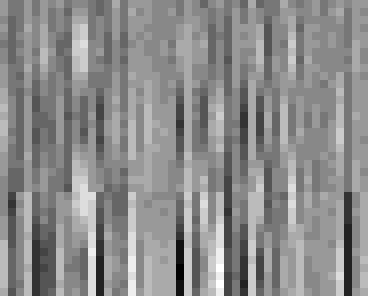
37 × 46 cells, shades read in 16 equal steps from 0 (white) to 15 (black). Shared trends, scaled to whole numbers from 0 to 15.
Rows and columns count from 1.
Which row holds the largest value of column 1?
6
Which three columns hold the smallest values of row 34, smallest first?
28, 17, 12
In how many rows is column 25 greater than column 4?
28
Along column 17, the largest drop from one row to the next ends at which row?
25
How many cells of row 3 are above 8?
3
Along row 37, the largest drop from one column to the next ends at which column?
24
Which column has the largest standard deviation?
23
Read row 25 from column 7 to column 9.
8 6 7
